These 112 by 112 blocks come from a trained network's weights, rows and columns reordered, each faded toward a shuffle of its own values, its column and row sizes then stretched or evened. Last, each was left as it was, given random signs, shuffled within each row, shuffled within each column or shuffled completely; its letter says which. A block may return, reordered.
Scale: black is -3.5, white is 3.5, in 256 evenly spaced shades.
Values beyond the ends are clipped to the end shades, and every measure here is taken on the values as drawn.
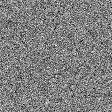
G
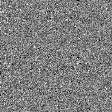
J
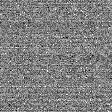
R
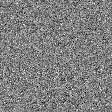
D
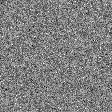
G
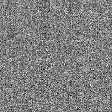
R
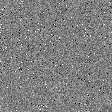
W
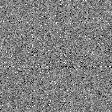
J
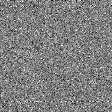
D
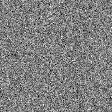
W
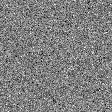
G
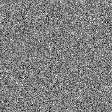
J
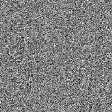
R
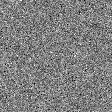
G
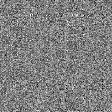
R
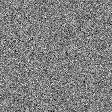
G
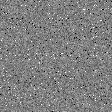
D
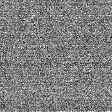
R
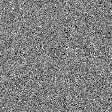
J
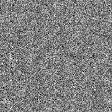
R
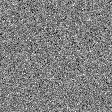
G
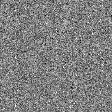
W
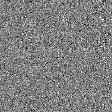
R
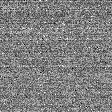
D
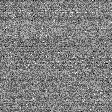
D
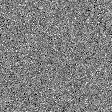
G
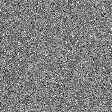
W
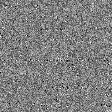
J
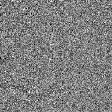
R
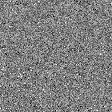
D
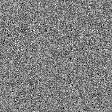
J
